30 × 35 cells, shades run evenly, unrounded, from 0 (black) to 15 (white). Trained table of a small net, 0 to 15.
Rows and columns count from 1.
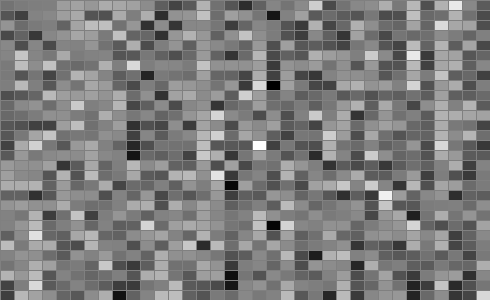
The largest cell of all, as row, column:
15, 19
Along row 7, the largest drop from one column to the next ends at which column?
31
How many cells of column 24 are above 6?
22
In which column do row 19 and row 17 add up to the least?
29
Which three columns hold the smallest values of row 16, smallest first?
10, 23, 17
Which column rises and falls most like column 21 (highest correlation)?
13
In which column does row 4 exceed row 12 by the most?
26
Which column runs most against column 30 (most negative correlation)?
20
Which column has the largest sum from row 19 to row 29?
3
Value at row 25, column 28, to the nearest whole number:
5
